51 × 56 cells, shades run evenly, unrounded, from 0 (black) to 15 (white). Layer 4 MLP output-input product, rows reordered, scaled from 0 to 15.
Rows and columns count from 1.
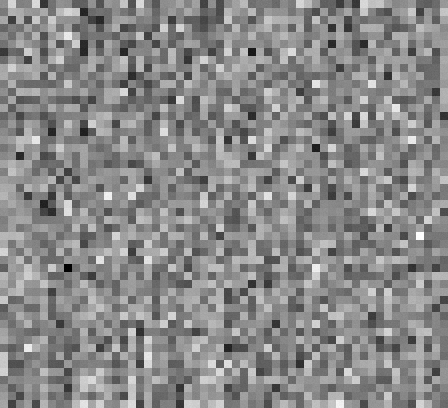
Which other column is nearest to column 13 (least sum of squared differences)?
44
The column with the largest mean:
53
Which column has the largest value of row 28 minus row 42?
18
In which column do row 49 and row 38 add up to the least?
29
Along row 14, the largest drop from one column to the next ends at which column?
51
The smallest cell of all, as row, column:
34, 9
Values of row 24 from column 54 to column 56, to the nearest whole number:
8 9 7
